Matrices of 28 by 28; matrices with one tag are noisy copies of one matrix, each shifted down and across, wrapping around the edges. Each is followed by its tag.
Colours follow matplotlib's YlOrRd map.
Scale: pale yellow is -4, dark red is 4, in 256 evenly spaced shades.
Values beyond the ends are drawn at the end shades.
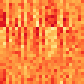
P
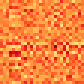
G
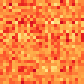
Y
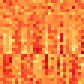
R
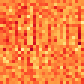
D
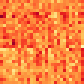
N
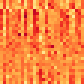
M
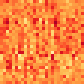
N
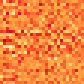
G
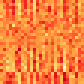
M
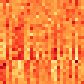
P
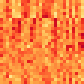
R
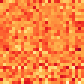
Y
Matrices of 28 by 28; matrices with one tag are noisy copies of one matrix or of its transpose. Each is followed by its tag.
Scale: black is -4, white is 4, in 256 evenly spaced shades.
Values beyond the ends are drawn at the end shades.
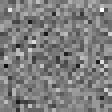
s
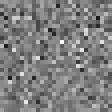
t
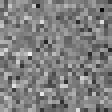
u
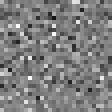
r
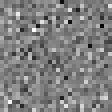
s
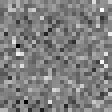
s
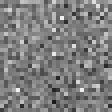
u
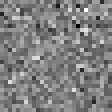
t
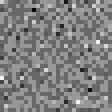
r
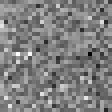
u
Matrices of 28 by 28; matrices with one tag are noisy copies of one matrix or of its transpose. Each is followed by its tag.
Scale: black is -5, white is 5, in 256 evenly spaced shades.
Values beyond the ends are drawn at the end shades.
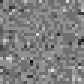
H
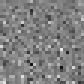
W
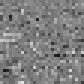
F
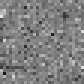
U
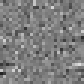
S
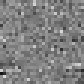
S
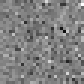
W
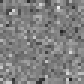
H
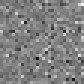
W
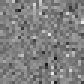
F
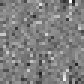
S
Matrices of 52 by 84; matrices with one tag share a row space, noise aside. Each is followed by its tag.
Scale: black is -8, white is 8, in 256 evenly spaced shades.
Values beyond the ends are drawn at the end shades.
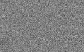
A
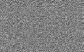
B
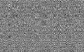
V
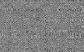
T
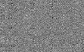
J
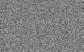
B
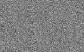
J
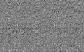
V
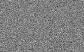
J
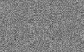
J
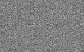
J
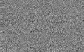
J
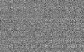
T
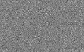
A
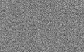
A
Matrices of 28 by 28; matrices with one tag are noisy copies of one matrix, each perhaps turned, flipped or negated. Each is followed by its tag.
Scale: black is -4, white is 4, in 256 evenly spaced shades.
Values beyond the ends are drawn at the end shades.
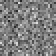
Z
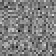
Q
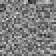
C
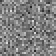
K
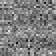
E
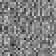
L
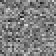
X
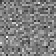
L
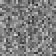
Z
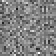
K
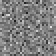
K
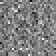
Z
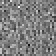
L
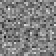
X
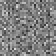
K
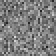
X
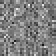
E
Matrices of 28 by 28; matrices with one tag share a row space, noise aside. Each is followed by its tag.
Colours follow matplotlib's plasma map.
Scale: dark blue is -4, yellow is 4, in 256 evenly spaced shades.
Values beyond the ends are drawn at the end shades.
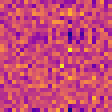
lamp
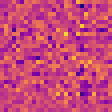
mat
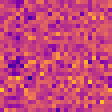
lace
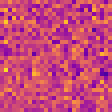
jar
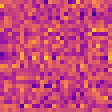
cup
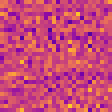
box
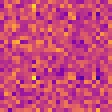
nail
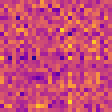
lamp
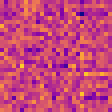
mat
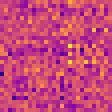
lamp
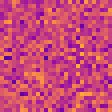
mat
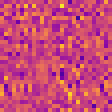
lamp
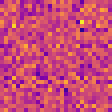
mat
